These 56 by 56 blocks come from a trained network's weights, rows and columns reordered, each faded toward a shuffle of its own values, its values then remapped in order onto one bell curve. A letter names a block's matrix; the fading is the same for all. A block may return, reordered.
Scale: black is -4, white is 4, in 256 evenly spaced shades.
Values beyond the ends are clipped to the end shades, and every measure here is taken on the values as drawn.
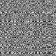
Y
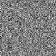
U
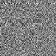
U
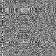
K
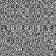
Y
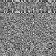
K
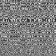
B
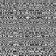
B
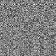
U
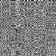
K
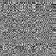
Y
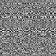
B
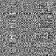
K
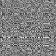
K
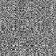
U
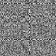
K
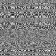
B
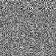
U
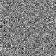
U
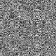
U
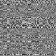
B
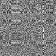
K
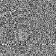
U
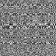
B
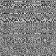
Y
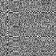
K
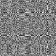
K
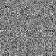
U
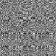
K
